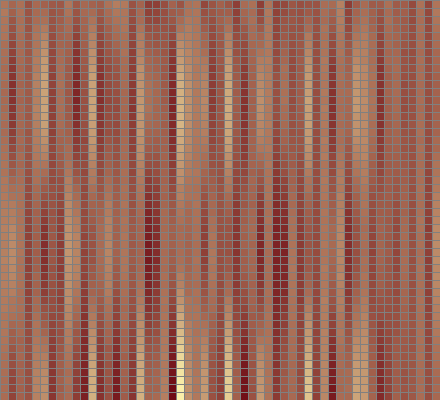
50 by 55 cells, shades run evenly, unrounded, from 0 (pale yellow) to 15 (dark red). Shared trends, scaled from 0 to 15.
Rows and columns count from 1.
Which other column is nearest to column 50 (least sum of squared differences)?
47
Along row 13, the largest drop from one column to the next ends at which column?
23
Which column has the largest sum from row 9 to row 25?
22
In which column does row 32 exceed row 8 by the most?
6
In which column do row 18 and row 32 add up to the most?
35
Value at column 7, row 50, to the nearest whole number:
12
